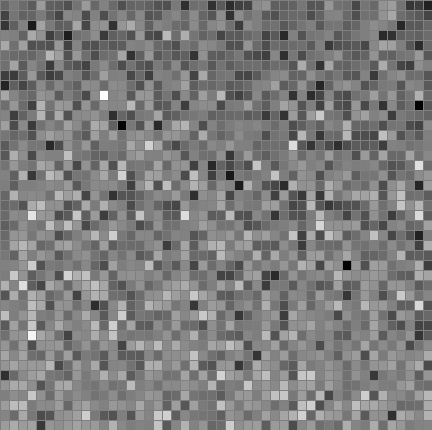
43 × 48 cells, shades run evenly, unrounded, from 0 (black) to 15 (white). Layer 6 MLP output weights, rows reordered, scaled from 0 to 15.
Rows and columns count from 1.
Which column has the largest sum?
3
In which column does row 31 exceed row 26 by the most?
47
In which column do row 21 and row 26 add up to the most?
45
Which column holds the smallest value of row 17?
24
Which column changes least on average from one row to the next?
40
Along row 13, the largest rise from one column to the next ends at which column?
15
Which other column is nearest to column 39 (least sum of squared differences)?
20
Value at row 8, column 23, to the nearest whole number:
10
